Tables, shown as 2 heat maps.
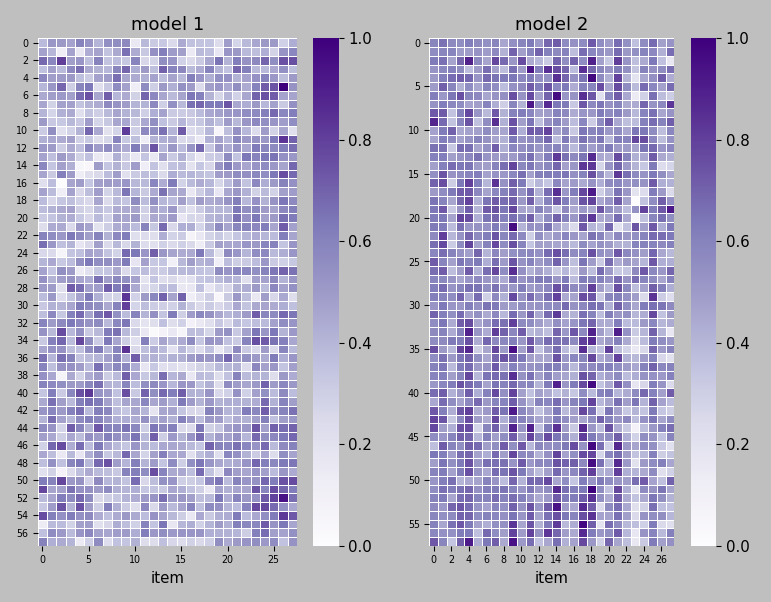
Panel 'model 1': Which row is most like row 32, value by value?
22
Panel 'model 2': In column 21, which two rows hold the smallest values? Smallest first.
21, 26
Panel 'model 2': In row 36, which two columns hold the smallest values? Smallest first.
27, 26
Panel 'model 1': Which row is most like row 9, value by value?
8
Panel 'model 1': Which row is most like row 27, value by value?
37
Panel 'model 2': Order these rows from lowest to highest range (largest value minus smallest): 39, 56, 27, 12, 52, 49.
27, 12, 52, 49, 56, 39
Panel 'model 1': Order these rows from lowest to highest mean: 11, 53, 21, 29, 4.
29, 11, 21, 4, 53
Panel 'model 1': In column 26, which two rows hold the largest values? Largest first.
5, 52
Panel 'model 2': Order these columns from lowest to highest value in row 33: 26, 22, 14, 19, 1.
26, 19, 22, 1, 14
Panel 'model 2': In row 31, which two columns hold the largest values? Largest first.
14, 25
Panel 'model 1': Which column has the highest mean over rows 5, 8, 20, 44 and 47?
26
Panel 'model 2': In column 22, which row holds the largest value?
15
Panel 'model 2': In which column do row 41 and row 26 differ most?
18
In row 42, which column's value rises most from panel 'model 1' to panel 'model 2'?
9
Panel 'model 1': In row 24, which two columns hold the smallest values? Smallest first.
2, 19
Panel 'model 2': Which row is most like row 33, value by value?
2
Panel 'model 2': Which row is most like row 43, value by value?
8
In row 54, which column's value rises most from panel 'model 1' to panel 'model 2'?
18
